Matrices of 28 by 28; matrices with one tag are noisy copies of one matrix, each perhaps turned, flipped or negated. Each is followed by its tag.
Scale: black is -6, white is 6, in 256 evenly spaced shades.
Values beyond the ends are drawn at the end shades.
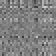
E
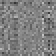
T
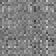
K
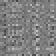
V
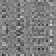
V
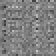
V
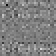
T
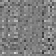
T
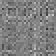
K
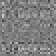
T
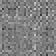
K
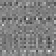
V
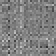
K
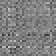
K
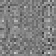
T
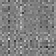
K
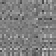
E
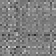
K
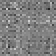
K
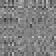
E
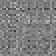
K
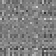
E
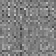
K
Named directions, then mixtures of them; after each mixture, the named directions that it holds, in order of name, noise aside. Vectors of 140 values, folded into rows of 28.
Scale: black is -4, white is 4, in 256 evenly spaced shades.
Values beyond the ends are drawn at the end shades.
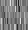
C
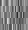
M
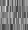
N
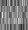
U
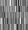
C.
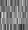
U.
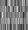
M, U.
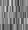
C, M, N.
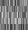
N, U.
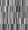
C, N.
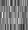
U.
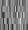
C, M, N.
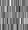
C, N.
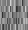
C, N, U.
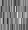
C, M, U.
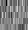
N, U.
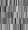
N.
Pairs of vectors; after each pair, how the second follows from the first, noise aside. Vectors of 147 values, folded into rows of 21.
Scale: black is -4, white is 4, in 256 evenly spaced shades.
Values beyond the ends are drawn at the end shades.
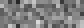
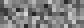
wrapped around, negated.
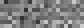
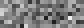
wrapped around, negated.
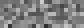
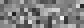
wrapped around.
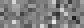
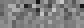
wrapped around, negated, partly zeroed.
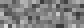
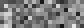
sign-scrambled.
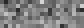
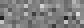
reversed, partly zeroed.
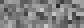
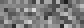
wrapped around.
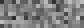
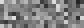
negated.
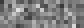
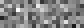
sign-scrambled.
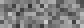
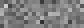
reversed, partly zeroed.
